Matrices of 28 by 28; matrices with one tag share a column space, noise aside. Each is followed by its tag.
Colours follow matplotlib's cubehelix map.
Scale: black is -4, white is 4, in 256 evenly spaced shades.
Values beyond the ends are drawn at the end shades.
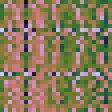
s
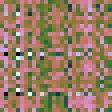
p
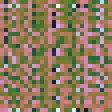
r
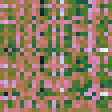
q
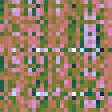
q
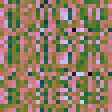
s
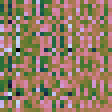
q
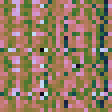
q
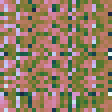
p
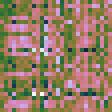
q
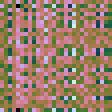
r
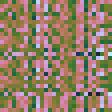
p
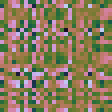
s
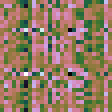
s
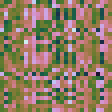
s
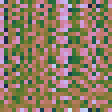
r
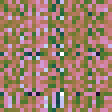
p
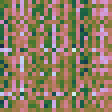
q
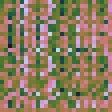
q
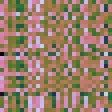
p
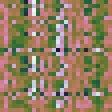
q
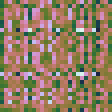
s
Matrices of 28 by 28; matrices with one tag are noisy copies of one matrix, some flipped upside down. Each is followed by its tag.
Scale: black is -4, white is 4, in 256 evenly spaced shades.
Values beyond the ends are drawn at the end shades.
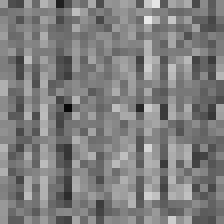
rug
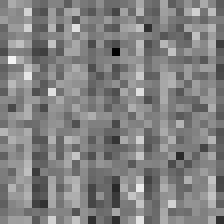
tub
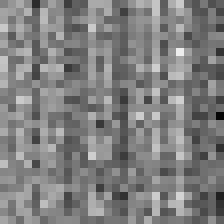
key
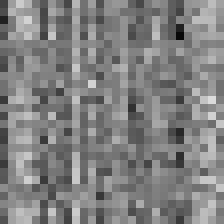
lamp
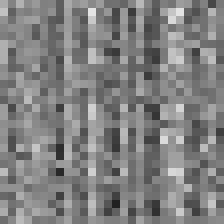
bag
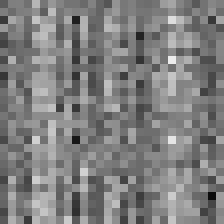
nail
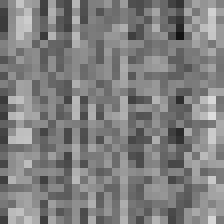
lamp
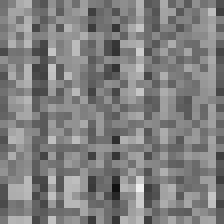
tub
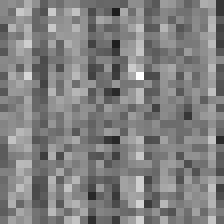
tub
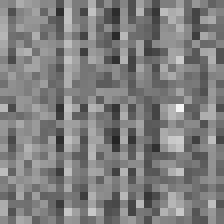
bag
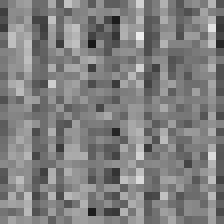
tub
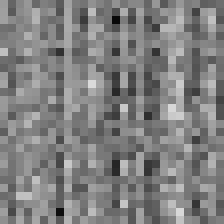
bag
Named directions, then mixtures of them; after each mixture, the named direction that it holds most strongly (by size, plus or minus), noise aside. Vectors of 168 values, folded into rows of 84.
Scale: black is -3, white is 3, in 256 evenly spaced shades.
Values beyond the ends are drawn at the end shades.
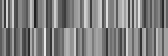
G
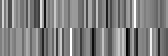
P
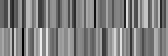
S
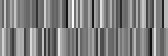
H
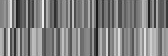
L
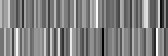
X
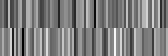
S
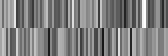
H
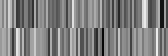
X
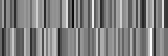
H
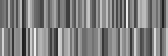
S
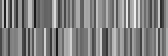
G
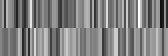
G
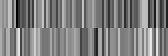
L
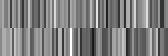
P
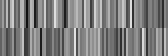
G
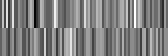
G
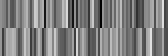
H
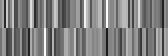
G
